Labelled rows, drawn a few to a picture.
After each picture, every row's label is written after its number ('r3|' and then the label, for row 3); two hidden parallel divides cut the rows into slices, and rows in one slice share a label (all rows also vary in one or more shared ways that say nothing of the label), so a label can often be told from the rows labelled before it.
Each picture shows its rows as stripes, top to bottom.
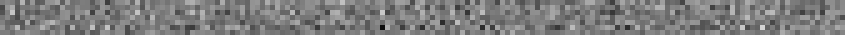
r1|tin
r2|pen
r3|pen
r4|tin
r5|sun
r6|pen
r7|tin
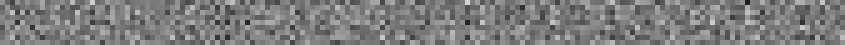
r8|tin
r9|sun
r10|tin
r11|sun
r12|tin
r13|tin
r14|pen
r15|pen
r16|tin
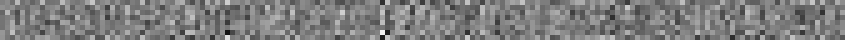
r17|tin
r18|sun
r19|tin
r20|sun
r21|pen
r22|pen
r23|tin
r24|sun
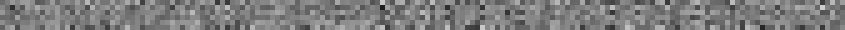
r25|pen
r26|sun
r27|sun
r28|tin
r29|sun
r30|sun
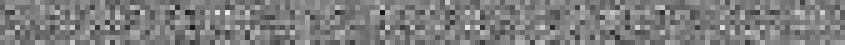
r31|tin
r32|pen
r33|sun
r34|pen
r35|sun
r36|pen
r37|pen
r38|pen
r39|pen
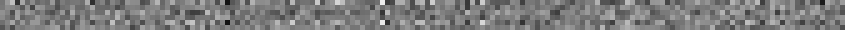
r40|pen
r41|tin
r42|pen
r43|tin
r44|tin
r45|sun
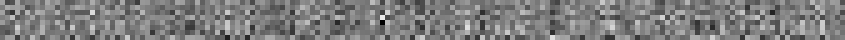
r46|sun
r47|pen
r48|sun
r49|pen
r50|tin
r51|pen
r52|tin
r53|sun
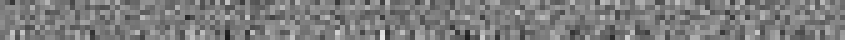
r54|sun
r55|sun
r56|pen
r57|tin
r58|tin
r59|sun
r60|pen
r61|tin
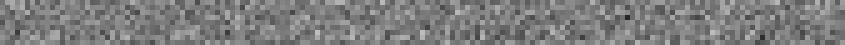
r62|pen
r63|tin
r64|sun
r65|pen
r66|tin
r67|tin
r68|sun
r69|sun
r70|tin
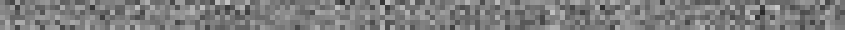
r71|sun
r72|pen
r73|sun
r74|sun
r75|pen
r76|sun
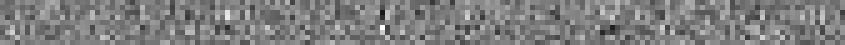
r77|sun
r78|sun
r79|sun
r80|tin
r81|tin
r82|pen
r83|pen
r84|pen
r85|tin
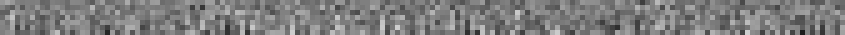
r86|tin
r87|sun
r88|pen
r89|pen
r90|pen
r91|pen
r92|sun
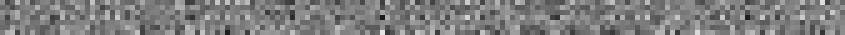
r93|tin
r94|sun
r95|pen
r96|pen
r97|tin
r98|pen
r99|pen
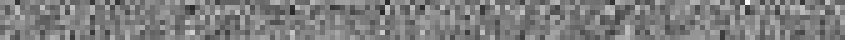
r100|sun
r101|pen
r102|pen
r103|pen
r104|pen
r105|tin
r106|tin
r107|sun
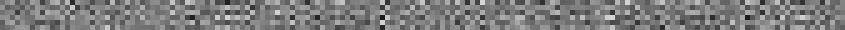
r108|sun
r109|tin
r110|sun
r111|pen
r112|pen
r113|tin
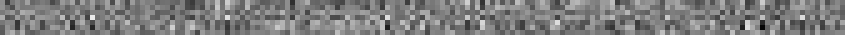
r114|pen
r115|tin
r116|sun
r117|tin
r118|sun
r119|sun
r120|pen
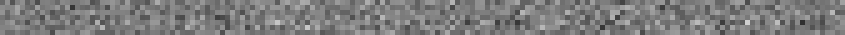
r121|pen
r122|sun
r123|tin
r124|pen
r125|sun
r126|pen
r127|tin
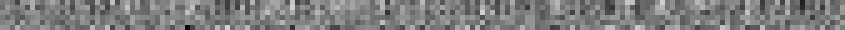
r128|sun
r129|tin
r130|sun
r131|tin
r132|tin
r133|tin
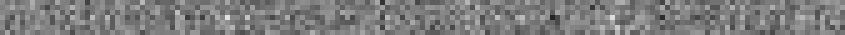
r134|sun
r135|pen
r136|sun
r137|tin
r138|tin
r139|sun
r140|sun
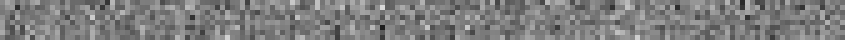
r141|sun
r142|tin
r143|sun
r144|tin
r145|tin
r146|sun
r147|sun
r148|sun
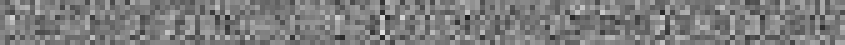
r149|tin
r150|tin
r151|sun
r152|pen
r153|pen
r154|pen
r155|pen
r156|sun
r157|pen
